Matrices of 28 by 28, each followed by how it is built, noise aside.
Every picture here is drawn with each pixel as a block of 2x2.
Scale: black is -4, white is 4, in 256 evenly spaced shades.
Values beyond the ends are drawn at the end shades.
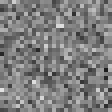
noise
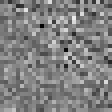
upper triangular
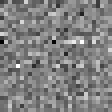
uneven rows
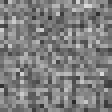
blocks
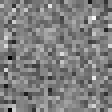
uneven columns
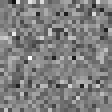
uneven rows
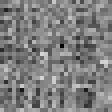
blocks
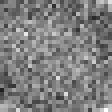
smooth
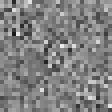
block diagonal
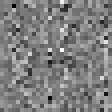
uneven columns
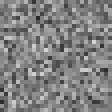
noise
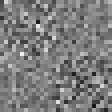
block diagonal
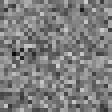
noise
